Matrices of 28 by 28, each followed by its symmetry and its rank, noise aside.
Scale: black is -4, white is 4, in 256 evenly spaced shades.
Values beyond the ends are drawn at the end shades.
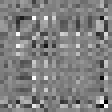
symmetric, rank two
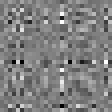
antisymmetric, rank two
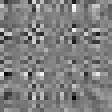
antisymmetric, rank two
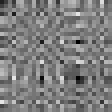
symmetric, rank two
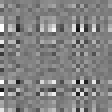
no symmetry, rank one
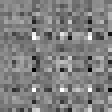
no symmetry, rank two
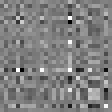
symmetric, rank two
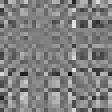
antisymmetric, rank two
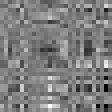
no symmetry, rank two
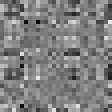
no symmetry, rank three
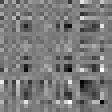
symmetric, rank two
